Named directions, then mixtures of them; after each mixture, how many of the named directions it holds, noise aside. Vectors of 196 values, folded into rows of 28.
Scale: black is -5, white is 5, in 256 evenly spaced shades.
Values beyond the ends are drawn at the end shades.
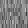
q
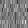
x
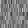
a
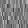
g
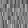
one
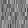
four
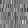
three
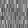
four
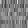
three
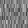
four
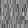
two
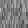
three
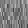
two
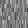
two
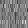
one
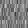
three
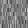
four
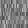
four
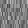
two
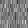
one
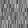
three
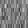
four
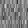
three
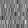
three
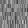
three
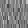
one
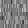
two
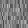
two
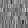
three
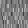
two
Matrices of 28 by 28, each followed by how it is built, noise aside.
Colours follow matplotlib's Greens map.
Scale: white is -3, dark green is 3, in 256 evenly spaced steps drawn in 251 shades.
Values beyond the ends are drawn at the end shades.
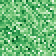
Toeplitz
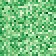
repeating rows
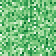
repeating rows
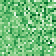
upper triangular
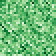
Toeplitz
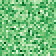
blocks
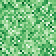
Toeplitz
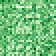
blocks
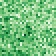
smooth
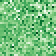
upper triangular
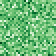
repeating rows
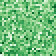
repeating columns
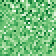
upper triangular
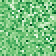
upper triangular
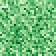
repeating columns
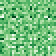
low rank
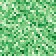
Toeplitz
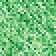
Toeplitz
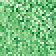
upper triangular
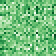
low rank
